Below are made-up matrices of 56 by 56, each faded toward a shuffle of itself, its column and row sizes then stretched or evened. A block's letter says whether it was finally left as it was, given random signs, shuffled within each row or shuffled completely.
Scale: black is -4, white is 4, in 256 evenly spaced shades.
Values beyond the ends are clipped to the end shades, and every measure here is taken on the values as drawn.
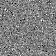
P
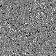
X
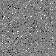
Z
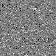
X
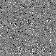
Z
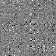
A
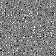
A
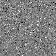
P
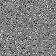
P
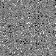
Z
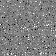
X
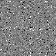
Z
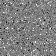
X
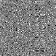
A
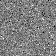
P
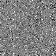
Z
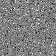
P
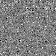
X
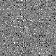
A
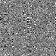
A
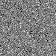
P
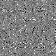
Z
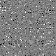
A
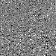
Z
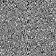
A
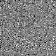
A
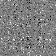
Z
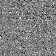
X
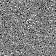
P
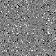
A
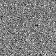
X
